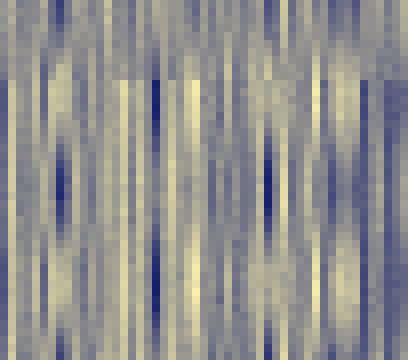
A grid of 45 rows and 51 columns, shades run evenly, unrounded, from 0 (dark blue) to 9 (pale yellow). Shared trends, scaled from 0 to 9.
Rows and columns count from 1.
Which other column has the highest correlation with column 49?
46
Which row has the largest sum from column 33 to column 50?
10
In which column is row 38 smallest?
20
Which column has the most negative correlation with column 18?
49
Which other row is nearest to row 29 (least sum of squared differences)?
43
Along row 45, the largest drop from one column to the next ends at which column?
34
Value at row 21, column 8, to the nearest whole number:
2
